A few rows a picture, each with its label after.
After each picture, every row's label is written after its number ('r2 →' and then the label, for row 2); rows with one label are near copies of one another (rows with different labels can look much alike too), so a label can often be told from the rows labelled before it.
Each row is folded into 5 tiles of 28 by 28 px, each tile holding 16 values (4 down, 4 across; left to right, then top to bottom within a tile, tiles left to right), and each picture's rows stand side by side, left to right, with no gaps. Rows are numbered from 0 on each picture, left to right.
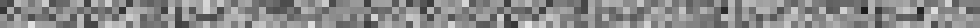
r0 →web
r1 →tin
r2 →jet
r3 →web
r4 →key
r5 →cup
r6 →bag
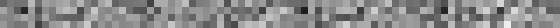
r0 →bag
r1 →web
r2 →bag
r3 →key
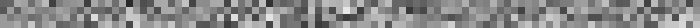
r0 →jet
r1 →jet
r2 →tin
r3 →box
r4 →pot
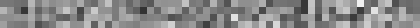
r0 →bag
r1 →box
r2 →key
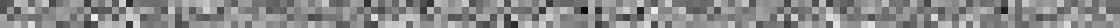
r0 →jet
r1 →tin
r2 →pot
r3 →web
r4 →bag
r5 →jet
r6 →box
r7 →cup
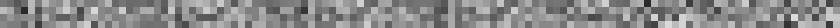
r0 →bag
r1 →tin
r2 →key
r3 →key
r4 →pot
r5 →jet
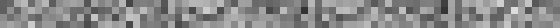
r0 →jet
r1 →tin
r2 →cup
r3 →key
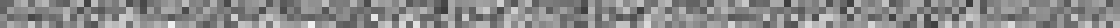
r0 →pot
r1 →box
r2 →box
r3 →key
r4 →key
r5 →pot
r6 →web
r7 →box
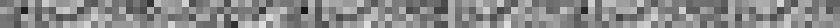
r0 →cup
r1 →web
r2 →cup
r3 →key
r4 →cup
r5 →key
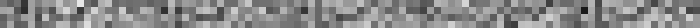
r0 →key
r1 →bag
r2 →cup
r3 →web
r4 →cup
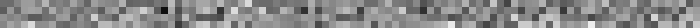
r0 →box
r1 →bag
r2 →bag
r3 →box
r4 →box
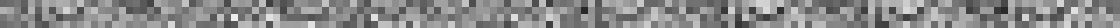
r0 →tin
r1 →jet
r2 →box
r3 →jet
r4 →cup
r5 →tin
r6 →tin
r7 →key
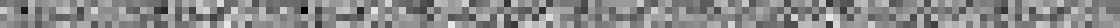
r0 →bag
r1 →key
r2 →bag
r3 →web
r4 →key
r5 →jet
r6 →web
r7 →key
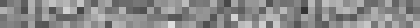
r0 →tin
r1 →box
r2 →cup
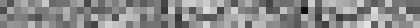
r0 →pot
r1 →tin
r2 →cup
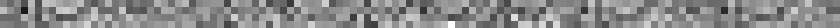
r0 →cup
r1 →jet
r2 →web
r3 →box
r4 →cup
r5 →bag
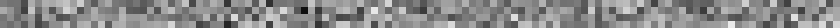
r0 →tin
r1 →jet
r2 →bag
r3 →box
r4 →tin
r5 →box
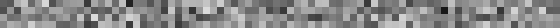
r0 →jet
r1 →tin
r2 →pot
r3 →bag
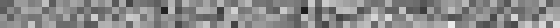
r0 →jet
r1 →bag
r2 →cup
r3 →box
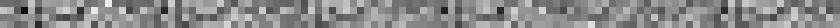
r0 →bag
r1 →cup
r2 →tin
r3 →bag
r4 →box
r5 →cup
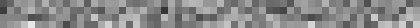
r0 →box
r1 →cup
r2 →box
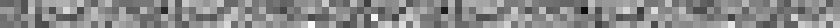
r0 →tin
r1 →cup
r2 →box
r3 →cup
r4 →bag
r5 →box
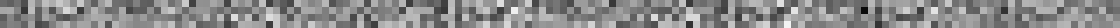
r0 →tin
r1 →jet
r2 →web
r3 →key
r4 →jet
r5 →key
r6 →bag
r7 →cup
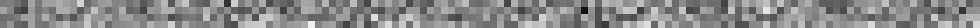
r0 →key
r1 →pot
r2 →box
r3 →pot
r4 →cup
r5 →tin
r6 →box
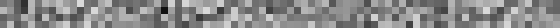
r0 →key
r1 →cup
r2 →jet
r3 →key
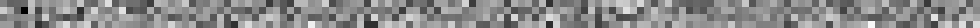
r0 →bag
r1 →web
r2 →web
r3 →jet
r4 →tin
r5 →jet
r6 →box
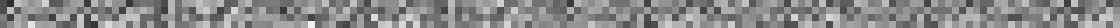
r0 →web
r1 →key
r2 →box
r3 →key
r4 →web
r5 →jet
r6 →web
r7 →pot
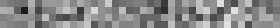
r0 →bag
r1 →key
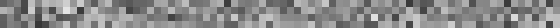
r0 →tin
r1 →pot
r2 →jet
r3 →jet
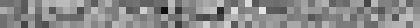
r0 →tin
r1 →bag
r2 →pot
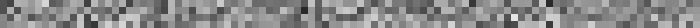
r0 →web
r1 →key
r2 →cup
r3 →jet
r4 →box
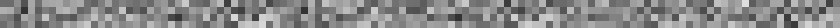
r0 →cup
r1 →pot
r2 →cup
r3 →pot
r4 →pot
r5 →web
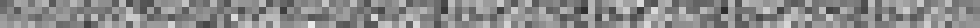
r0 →jet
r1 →box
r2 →box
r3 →key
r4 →key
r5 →cup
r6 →key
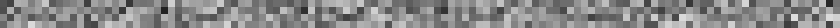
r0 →web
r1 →cup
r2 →tin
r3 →key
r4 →pot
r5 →jet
